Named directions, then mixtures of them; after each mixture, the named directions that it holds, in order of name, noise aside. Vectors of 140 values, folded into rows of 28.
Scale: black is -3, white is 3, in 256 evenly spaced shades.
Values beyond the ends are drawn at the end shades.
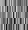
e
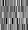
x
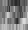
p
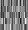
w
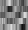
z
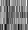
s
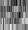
p, w, z.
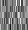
w, x.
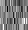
e, p, s.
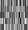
w.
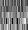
p, x.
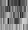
p.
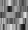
z.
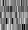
x, z.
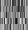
p, w.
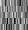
e.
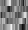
z.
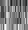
p, s, w.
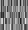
w.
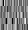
w, x.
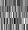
e, p, x.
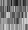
p, w.
